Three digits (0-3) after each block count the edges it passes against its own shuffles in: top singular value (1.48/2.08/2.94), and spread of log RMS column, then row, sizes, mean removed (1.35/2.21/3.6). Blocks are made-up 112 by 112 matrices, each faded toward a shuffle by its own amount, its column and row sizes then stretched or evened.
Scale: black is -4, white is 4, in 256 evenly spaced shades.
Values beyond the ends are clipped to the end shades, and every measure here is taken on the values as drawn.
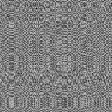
3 2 1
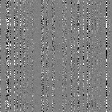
2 3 1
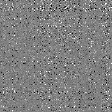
0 2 2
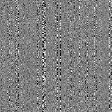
2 3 0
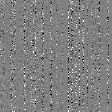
1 3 0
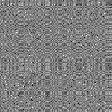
3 0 1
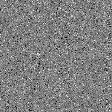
0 1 0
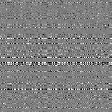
3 0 3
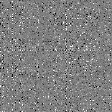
1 2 1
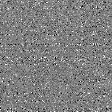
0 1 2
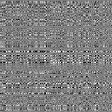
3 2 3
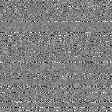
2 0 3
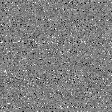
0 0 2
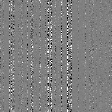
2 3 0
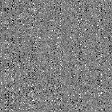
1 2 1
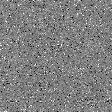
1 0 1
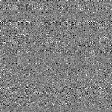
2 1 2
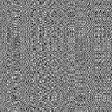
3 2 1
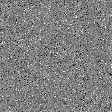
0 1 0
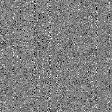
1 2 0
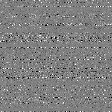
1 0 3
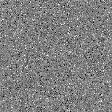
1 1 0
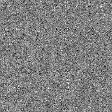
0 1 1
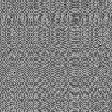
3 0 1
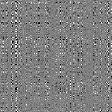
3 3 2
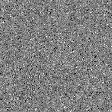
1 0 1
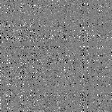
0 2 2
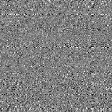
2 1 2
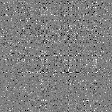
2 1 2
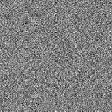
2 1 1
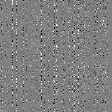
1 3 1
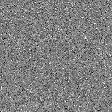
1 0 0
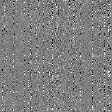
1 3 1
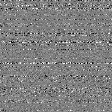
1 0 3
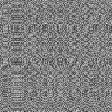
3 0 2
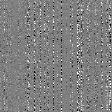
1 3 1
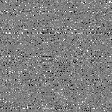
2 0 2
